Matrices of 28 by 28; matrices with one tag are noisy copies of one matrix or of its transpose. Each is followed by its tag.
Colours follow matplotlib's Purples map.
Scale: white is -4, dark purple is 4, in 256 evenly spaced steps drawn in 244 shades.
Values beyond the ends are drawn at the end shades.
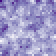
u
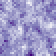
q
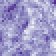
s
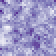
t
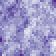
s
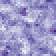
q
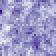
t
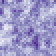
t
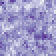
t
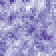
t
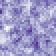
t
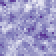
t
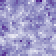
u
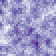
t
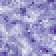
q
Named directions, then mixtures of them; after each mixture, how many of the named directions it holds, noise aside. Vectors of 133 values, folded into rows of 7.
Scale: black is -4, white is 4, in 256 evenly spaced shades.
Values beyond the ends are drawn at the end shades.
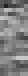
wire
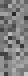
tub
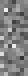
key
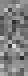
three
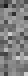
two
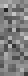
three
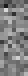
three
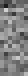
three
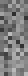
one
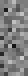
one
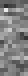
two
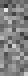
three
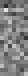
three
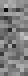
two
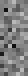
one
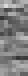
one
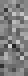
two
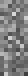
one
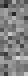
two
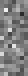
one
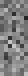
two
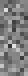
two
